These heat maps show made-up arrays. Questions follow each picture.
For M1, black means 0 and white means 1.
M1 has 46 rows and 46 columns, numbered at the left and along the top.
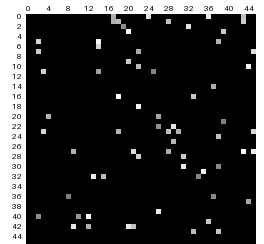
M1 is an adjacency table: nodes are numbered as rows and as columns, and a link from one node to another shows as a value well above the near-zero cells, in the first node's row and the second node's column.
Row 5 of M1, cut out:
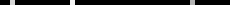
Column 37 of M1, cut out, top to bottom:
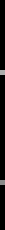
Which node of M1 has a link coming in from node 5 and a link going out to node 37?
node 14
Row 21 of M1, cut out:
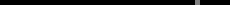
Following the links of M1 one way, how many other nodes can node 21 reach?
2
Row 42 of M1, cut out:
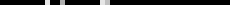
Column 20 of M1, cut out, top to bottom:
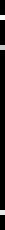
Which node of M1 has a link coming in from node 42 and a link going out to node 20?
node 9
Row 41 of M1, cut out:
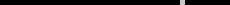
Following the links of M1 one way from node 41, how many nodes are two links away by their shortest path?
2
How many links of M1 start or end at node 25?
2
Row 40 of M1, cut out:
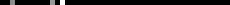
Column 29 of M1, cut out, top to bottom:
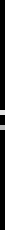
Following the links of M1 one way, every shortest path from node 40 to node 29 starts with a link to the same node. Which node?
node 10
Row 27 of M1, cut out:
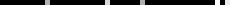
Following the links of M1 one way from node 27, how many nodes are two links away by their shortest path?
6
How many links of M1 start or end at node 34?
1
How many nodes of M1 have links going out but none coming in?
12
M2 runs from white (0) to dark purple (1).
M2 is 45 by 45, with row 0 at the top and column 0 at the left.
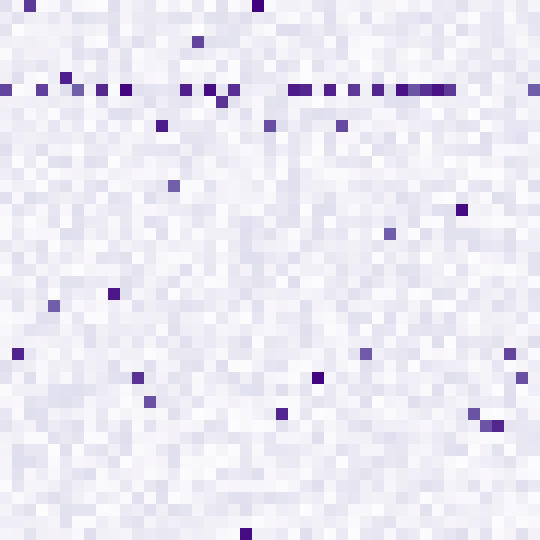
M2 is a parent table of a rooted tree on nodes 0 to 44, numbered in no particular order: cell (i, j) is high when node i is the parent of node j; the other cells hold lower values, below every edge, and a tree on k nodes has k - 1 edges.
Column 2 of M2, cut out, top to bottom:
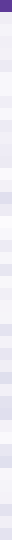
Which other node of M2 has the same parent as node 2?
21
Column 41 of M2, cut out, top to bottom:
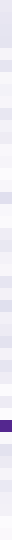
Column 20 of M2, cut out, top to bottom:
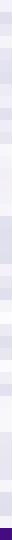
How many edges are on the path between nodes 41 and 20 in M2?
4
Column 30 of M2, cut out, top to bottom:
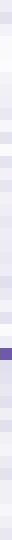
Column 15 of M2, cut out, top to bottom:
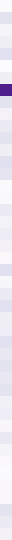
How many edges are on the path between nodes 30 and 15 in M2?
3
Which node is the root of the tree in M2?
7
